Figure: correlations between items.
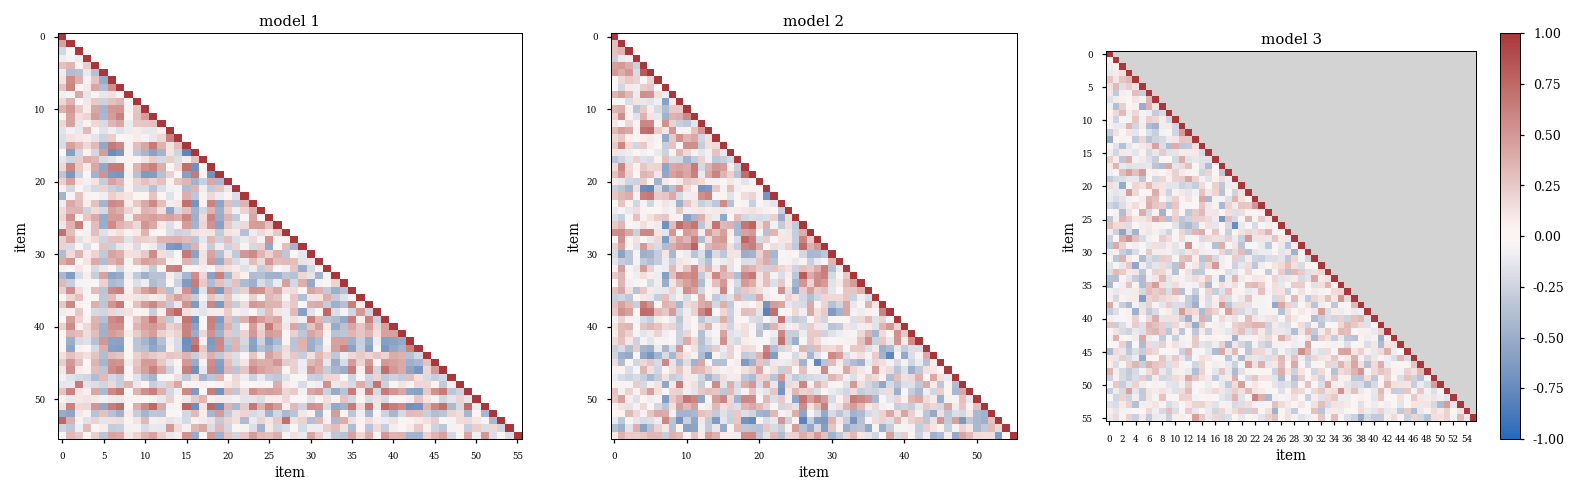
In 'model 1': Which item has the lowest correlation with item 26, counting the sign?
19
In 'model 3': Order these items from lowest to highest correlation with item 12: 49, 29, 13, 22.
22, 13, 49, 29
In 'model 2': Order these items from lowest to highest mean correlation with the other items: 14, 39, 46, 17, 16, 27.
17, 39, 16, 46, 14, 27
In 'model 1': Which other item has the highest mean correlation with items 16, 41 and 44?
17
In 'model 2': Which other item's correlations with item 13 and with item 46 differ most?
44
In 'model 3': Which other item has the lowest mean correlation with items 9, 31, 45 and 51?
5
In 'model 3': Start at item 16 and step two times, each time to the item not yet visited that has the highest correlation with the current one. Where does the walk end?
39
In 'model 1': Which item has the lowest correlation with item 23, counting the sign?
16
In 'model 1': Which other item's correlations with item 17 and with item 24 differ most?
54
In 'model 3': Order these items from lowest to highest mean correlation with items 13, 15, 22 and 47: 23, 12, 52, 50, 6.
50, 6, 12, 52, 23
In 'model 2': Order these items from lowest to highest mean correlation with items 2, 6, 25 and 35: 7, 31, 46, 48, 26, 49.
31, 46, 26, 48, 7, 49
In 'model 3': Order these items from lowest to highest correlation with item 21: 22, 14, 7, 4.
22, 4, 14, 7
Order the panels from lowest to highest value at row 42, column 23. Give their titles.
model 1, model 3, model 2
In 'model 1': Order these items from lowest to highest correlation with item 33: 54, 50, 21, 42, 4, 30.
4, 30, 50, 21, 54, 42
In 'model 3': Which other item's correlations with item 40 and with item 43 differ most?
37
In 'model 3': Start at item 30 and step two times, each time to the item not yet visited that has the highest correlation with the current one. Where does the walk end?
46
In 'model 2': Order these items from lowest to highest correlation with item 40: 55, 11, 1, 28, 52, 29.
29, 11, 28, 55, 1, 52
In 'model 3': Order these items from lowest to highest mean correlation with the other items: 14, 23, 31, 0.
0, 31, 14, 23
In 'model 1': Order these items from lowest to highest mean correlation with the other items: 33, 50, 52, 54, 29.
33, 52, 29, 54, 50
